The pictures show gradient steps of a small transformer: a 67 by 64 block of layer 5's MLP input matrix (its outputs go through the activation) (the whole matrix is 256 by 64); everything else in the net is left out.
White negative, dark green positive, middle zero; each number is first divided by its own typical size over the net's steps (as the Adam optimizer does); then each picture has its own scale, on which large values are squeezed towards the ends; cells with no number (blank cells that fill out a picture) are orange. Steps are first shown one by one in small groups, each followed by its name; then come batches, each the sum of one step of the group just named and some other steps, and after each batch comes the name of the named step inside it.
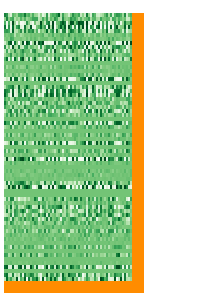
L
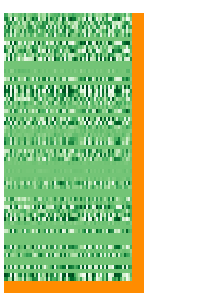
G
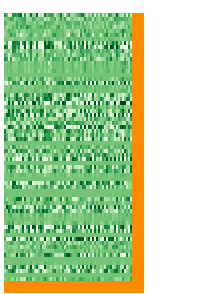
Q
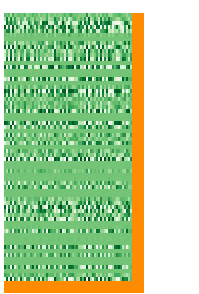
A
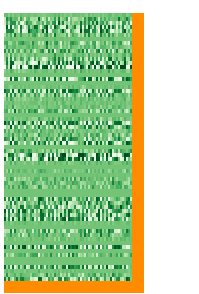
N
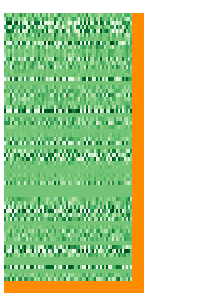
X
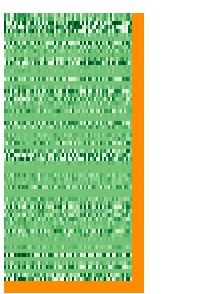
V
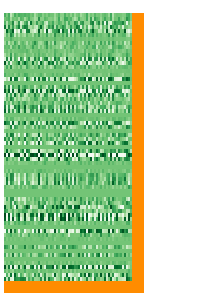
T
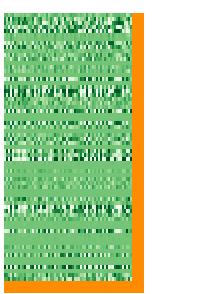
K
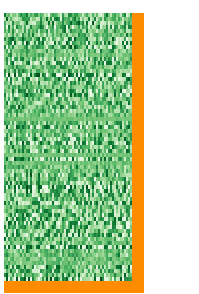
L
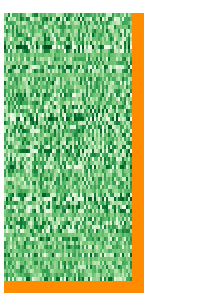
A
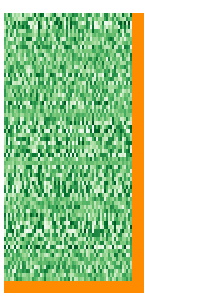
T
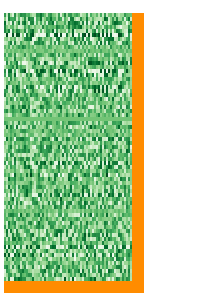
V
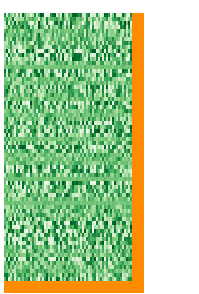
G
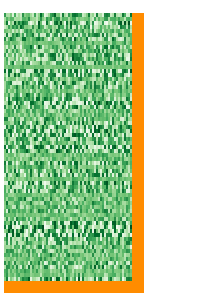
Q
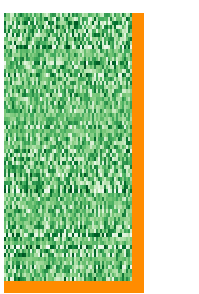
V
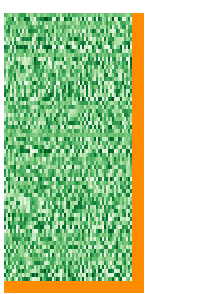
G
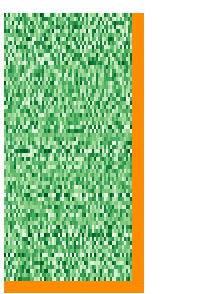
V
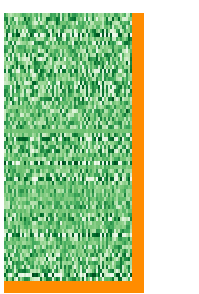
G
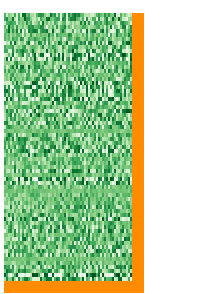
G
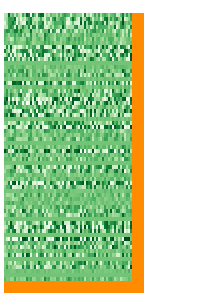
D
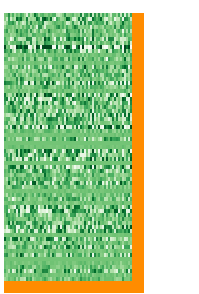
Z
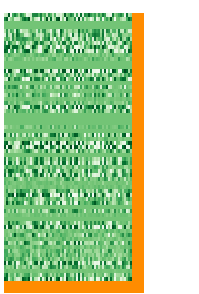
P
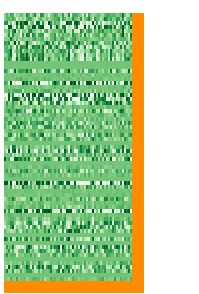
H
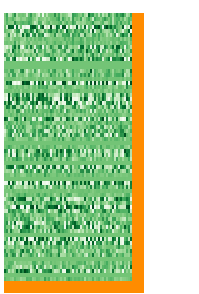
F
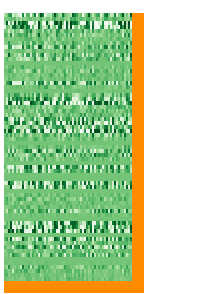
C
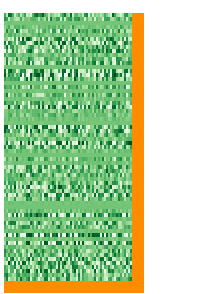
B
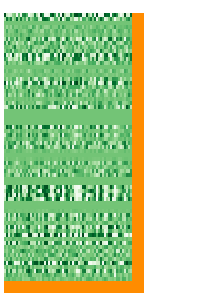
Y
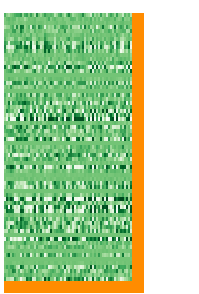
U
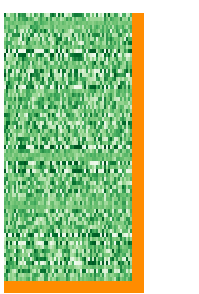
B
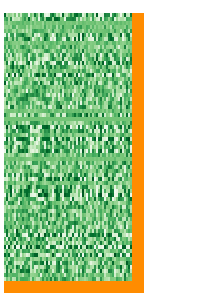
Y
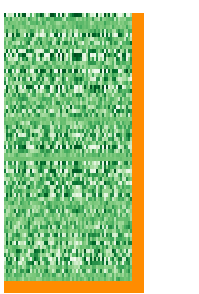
Y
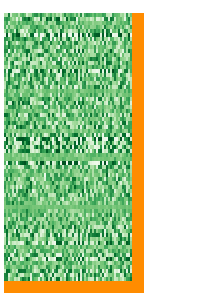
P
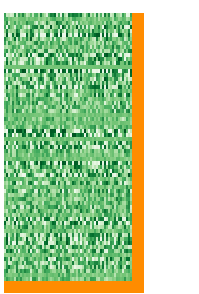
F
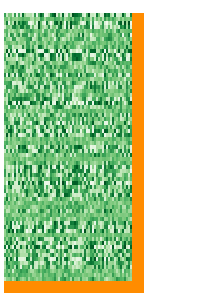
C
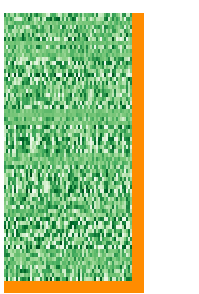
F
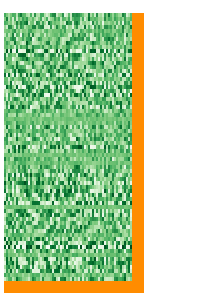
H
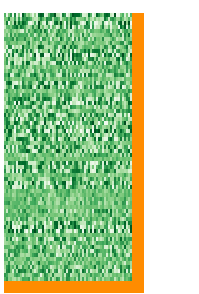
C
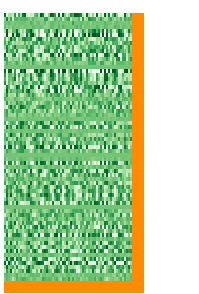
Y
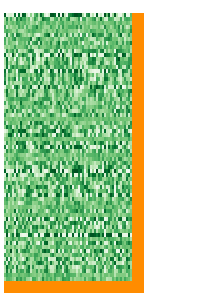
Y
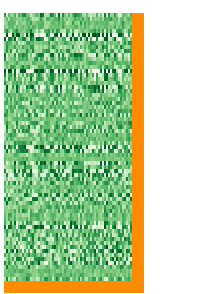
D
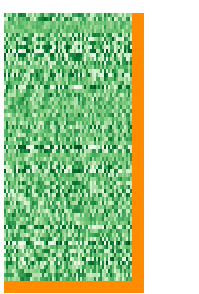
Z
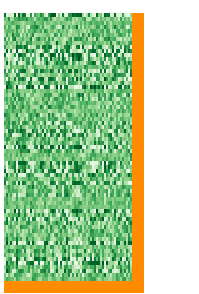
Z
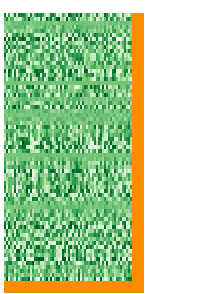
P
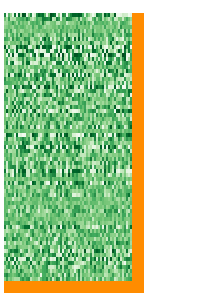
Z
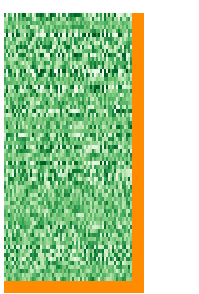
Z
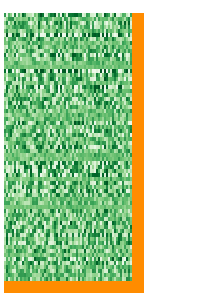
C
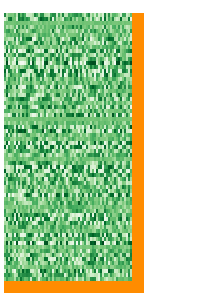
B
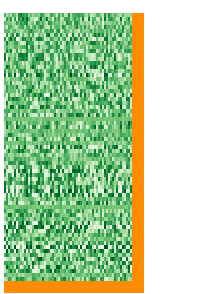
H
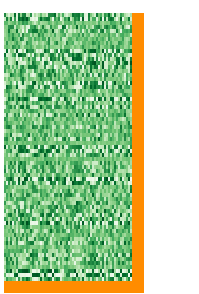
F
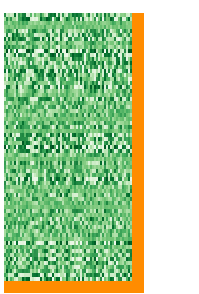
P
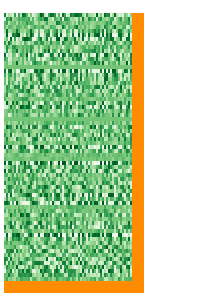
Y
